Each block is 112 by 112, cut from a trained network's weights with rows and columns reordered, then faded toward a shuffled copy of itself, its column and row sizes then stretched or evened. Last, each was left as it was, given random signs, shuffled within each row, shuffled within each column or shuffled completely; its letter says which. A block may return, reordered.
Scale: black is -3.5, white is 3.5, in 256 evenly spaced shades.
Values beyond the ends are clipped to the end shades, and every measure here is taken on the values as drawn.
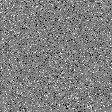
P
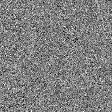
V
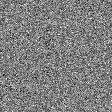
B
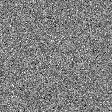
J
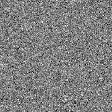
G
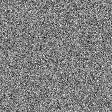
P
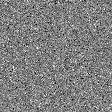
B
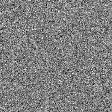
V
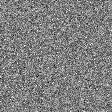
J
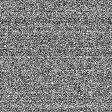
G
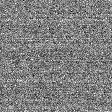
P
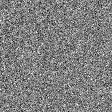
B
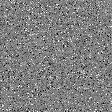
P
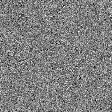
V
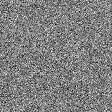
B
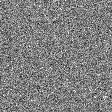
B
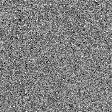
V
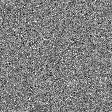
B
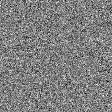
V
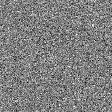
P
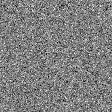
P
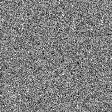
V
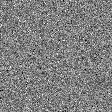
B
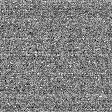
P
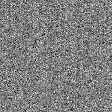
G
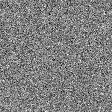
B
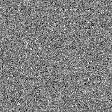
V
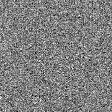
G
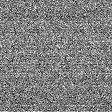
P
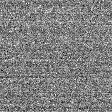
P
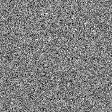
V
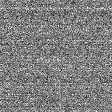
G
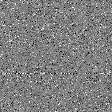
P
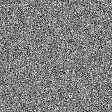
B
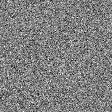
P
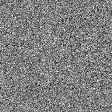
P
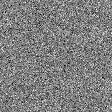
B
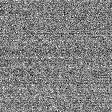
P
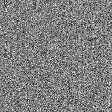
G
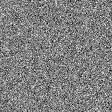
B
